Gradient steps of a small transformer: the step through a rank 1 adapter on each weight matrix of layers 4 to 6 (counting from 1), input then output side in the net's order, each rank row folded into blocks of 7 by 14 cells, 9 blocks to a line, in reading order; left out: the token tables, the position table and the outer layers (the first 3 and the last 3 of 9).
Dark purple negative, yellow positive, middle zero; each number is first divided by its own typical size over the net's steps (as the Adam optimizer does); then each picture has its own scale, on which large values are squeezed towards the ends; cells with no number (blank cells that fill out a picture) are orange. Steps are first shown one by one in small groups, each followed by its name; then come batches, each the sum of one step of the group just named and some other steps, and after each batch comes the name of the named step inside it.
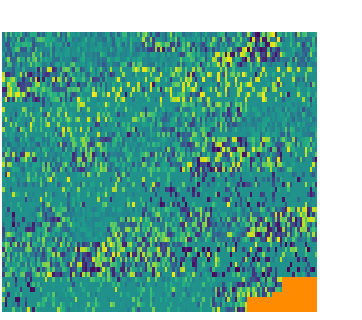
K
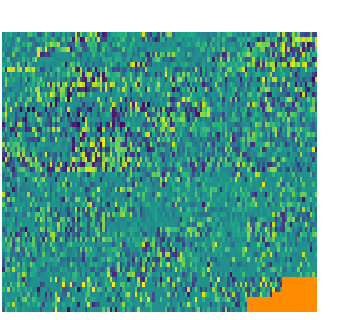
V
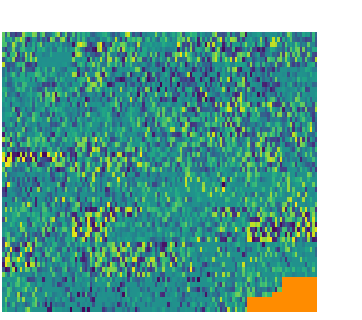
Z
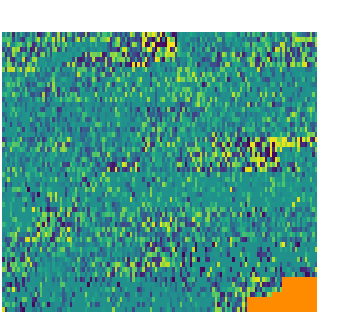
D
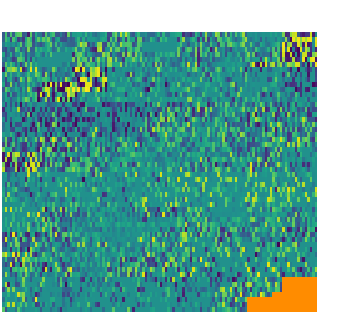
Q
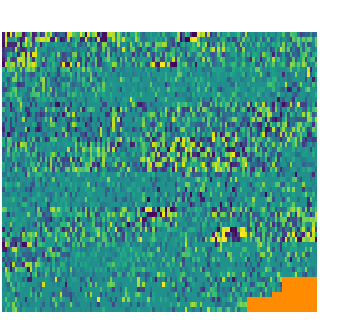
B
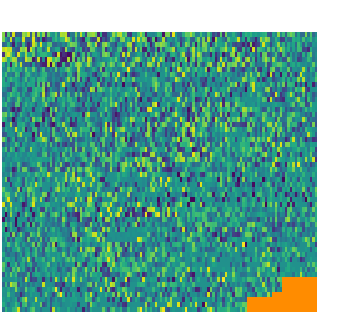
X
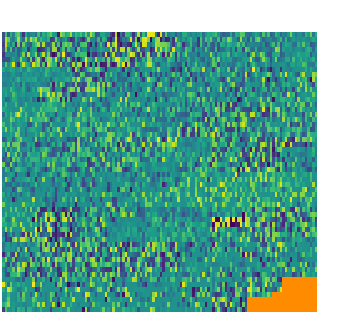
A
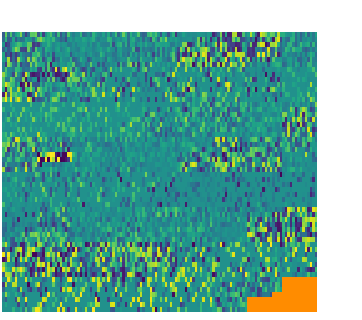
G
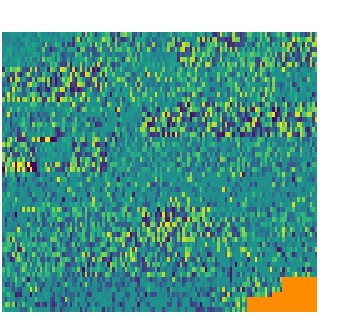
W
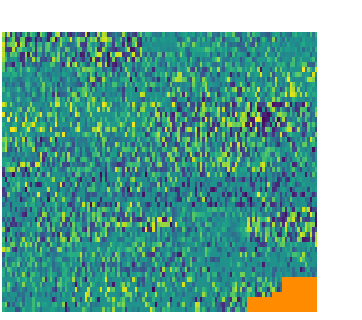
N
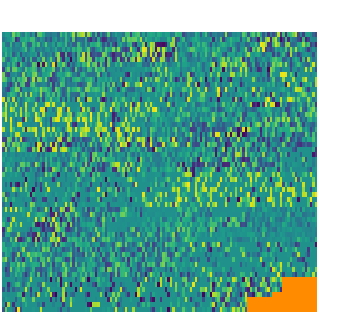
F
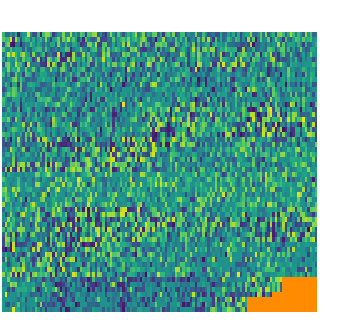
X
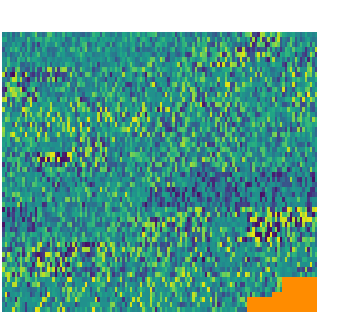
G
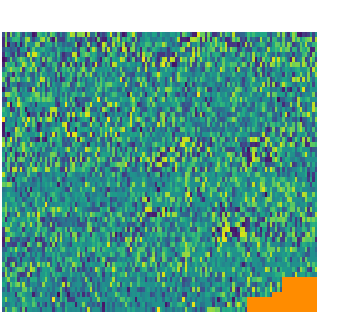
B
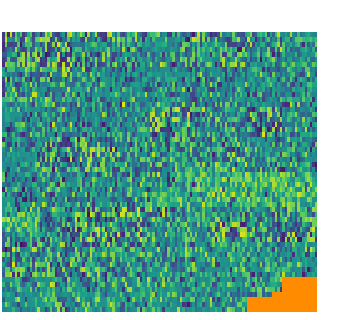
B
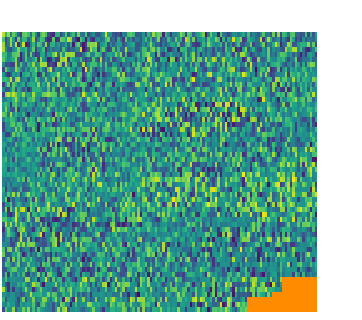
K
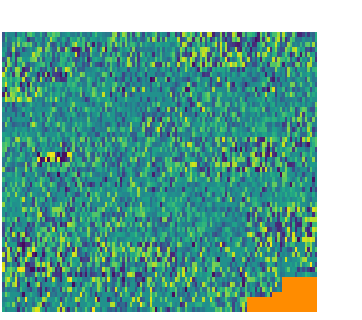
G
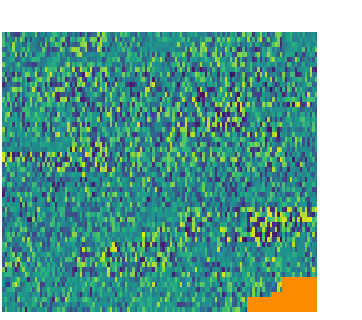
Z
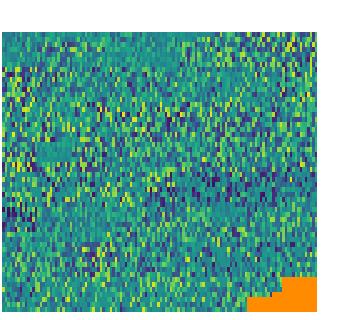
W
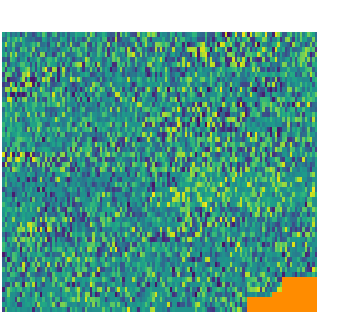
A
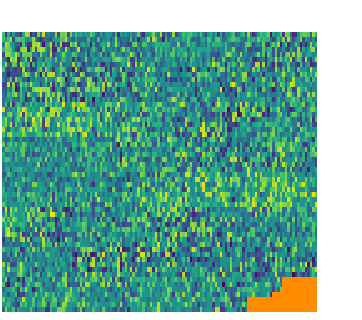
A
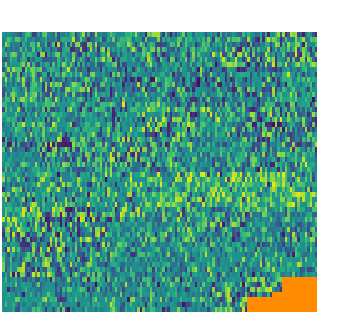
F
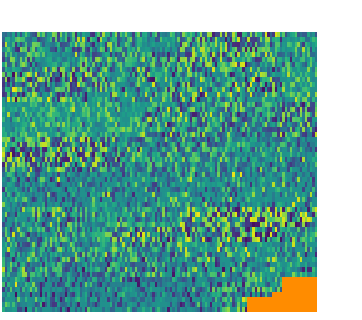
W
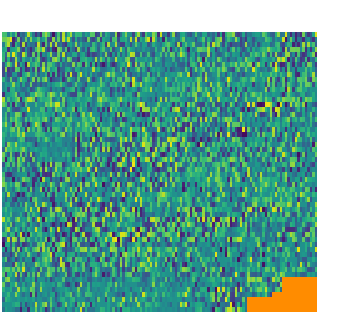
A
